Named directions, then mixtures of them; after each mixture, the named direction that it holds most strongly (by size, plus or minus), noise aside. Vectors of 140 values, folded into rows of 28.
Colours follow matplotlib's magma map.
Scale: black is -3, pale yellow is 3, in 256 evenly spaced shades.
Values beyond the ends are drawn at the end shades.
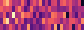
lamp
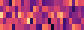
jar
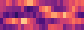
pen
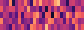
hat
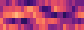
pen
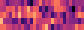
pen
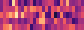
hat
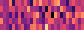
hat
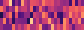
jar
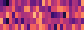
lamp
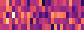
lamp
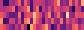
hat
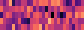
hat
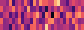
hat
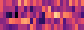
pen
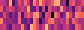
hat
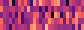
hat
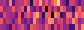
hat
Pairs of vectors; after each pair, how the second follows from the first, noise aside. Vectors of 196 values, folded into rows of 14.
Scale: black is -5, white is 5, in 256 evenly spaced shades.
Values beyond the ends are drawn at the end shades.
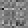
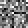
wrapped around, negated, scaled up.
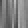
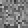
sign-scrambled.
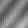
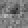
wrapped around, negated, partly zeroed.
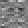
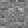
negated, shrunk.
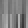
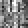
wrapped around, negated, scaled up.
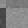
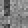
wrapped around.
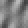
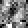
wrapped around, negated, scaled up.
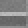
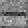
negated.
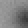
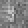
wrapped around, negated, partly zeroed.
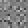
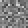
reversed, negated.
